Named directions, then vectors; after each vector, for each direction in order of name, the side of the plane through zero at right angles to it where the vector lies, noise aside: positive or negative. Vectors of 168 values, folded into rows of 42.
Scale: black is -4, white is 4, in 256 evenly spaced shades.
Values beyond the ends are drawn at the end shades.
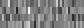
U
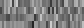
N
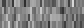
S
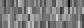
negative, positive, positive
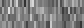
positive, positive, negative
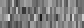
negative, negative, negative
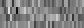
positive, positive, positive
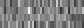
negative, positive, positive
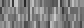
positive, positive, negative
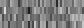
positive, negative, negative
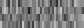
positive, negative, negative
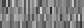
negative, positive, negative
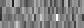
positive, positive, positive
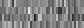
positive, positive, positive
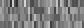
negative, negative, positive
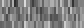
negative, negative, positive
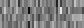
positive, negative, negative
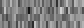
positive, negative, negative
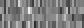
negative, positive, positive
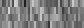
positive, positive, negative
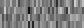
positive, negative, negative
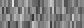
negative, negative, negative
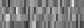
negative, positive, negative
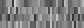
positive, positive, positive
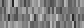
positive, positive, positive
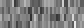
negative, negative, negative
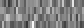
negative, positive, negative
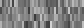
positive, positive, negative
